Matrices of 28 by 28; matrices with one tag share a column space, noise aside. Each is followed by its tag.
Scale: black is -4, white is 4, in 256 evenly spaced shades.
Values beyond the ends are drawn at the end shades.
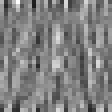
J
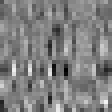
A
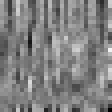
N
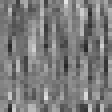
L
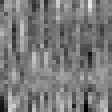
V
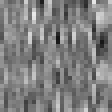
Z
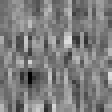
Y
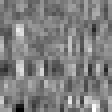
A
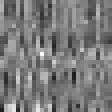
Y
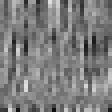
N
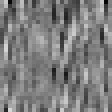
Z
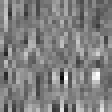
Y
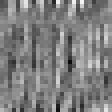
J
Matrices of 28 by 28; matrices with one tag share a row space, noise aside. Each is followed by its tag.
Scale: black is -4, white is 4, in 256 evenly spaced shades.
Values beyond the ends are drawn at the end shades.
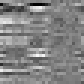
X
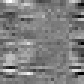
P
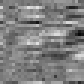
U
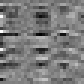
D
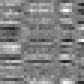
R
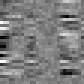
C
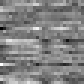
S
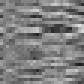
U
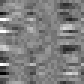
C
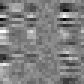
C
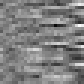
U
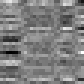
R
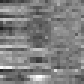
X
